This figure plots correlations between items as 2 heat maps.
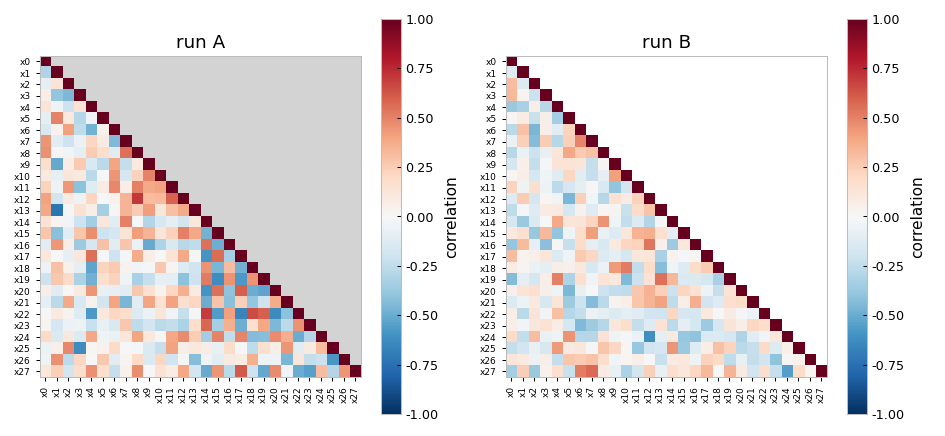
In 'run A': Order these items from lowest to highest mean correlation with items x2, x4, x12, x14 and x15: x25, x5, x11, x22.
x22, x5, x25, x11
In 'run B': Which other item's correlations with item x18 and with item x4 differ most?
x19
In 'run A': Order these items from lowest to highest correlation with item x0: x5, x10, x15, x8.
x5, x10, x15, x8
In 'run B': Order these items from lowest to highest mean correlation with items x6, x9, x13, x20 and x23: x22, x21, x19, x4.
x22, x4, x21, x19
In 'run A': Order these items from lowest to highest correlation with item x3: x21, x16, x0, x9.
x16, x21, x0, x9
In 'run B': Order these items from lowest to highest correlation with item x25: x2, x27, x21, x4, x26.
x21, x2, x26, x27, x4
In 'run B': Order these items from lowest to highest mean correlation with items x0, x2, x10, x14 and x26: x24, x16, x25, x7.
x16, x7, x25, x24
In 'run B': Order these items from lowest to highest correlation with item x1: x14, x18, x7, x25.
x14, x25, x18, x7
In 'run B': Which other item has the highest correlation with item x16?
x12
